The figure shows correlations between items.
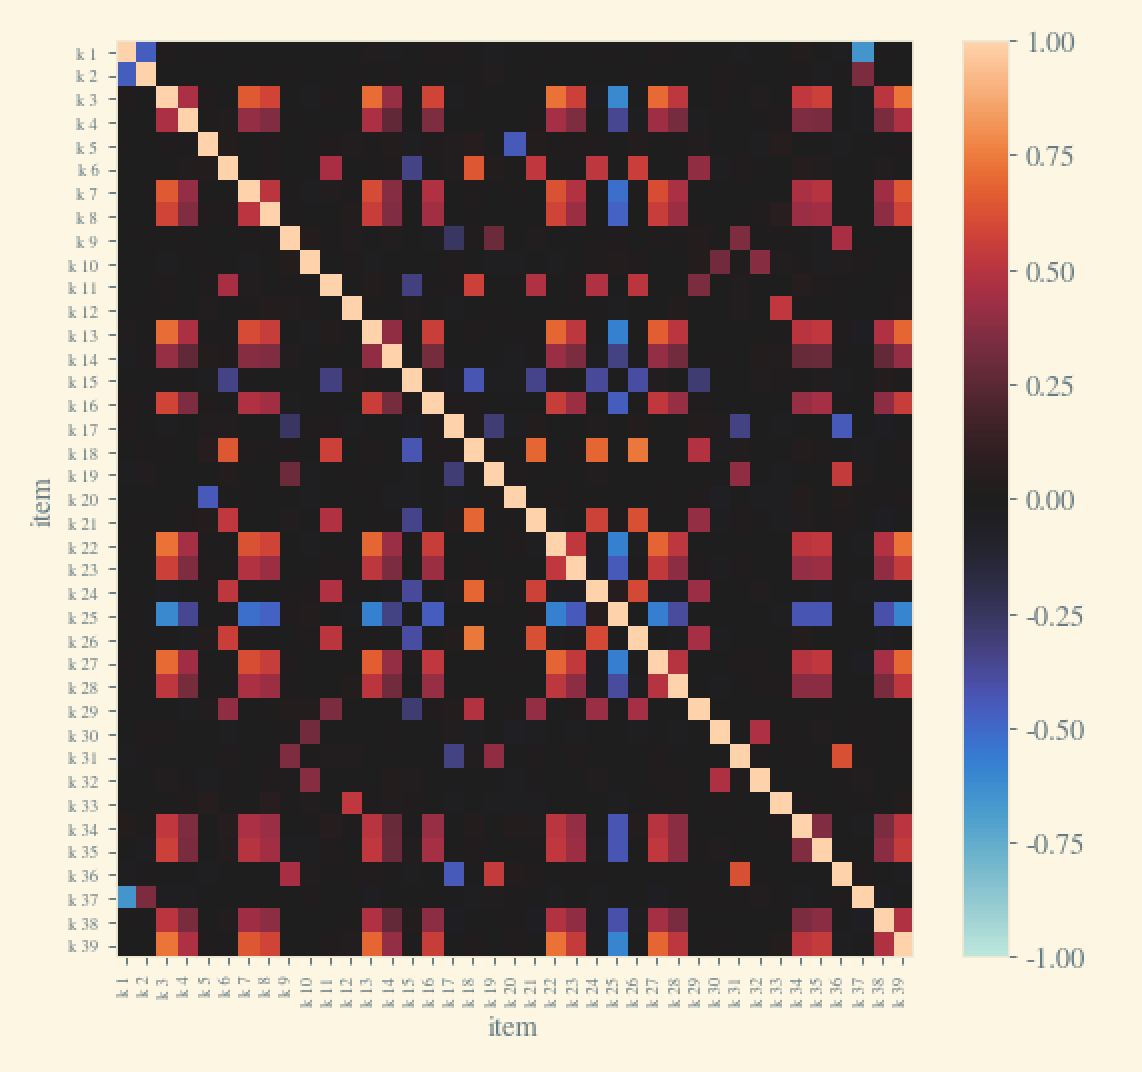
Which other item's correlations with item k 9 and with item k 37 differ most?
k 1
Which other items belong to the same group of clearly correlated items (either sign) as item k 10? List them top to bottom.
k 30, k 32
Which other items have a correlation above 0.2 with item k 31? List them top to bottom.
k 9, k 19, k 36
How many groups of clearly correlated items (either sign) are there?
7
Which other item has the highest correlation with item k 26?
k 18
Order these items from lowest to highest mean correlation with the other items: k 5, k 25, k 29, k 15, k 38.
k 25, k 15, k 5, k 29, k 38
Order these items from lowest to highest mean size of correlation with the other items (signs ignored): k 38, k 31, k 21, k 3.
k 31, k 21, k 38, k 3
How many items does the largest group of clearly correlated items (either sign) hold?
16
